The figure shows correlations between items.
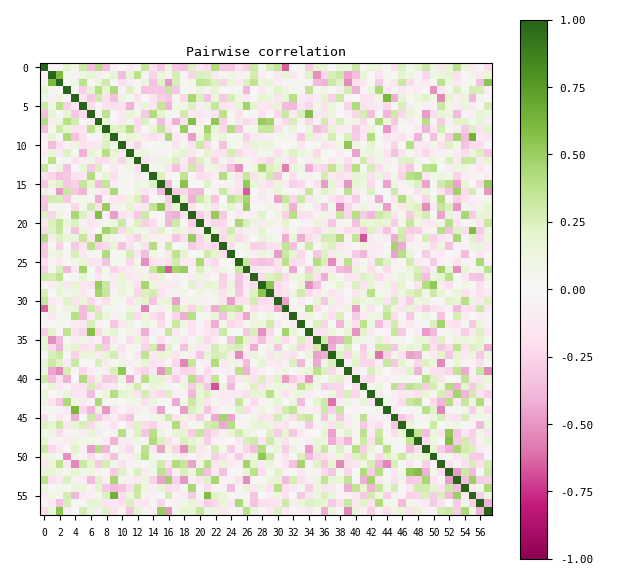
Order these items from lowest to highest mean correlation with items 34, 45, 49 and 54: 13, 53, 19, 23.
53, 13, 19, 23
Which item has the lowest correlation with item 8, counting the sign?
44
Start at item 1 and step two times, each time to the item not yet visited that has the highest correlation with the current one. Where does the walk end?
57
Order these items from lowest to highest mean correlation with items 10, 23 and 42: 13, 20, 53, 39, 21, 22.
22, 21, 13, 20, 53, 39
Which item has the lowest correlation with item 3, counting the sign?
50
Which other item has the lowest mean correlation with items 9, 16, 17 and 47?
19
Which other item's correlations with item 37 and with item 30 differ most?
43
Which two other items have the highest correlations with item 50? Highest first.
28, 13
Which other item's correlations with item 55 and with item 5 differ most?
9
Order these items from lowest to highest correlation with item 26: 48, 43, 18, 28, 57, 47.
28, 43, 47, 48, 57, 18
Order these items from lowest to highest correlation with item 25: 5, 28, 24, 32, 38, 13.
13, 28, 32, 38, 24, 5
